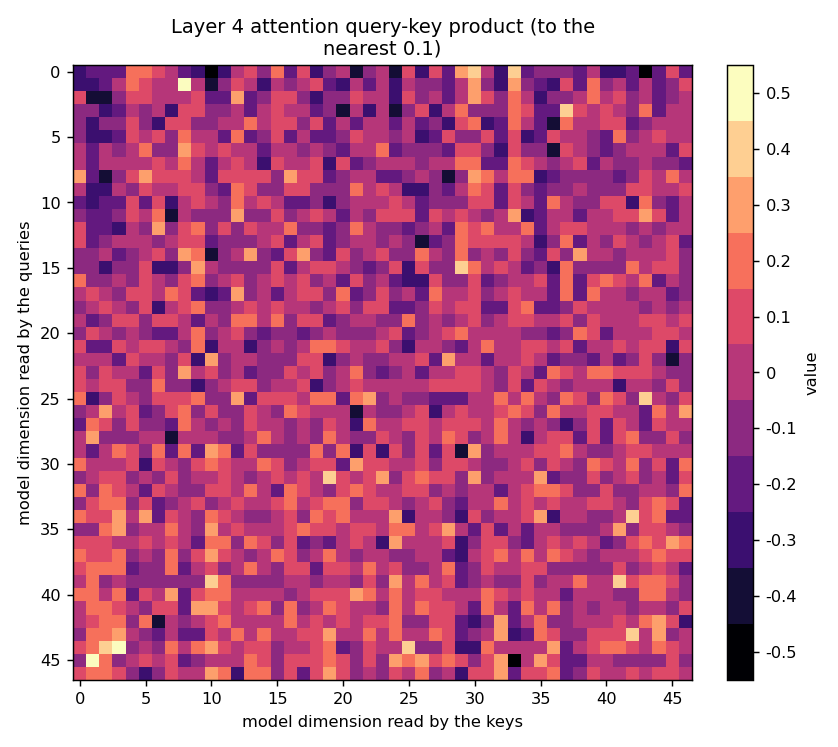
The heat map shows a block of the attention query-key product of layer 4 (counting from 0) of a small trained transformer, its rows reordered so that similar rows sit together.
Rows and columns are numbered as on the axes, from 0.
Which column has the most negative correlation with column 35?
33
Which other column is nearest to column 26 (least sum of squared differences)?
11
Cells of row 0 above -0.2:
24
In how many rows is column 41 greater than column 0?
18
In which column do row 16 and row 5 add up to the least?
26
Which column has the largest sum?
30
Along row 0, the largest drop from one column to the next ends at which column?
34
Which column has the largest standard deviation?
10
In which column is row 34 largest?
42
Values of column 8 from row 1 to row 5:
0.5 0 0.1 0.1 0.2
